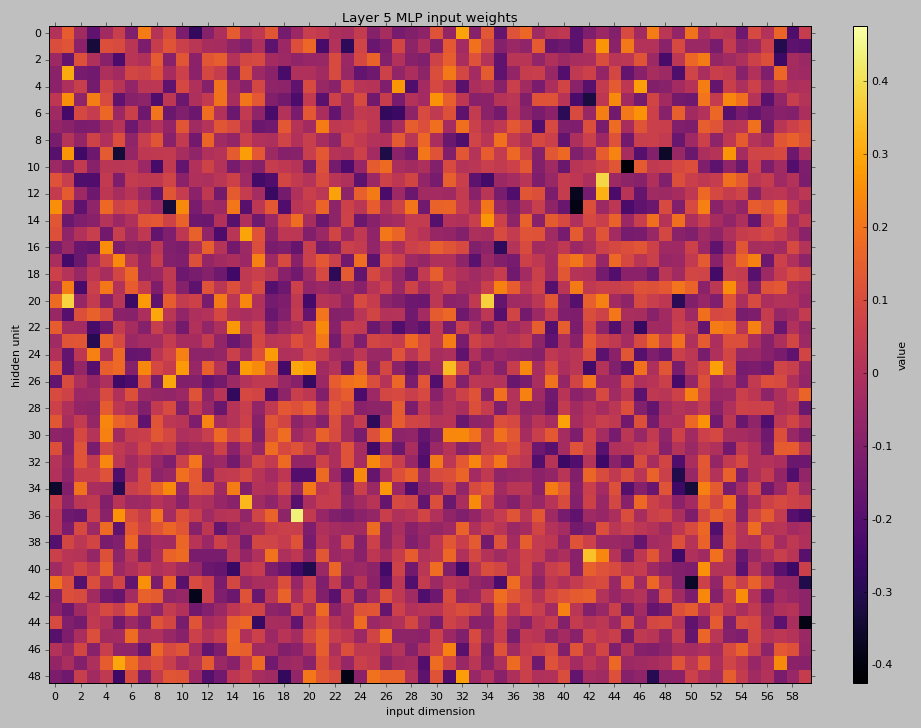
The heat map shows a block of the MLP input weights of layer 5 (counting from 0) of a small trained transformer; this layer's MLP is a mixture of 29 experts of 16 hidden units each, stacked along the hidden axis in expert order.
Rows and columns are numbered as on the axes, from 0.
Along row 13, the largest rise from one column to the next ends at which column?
10
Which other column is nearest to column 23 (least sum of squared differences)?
58
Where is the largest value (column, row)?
19, 36
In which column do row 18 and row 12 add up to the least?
44
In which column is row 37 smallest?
52
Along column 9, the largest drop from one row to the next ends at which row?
13
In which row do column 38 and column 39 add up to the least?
31
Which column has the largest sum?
51
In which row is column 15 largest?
35
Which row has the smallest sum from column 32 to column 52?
24
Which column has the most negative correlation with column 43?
17
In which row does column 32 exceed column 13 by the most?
48
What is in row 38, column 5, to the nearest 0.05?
-0.1
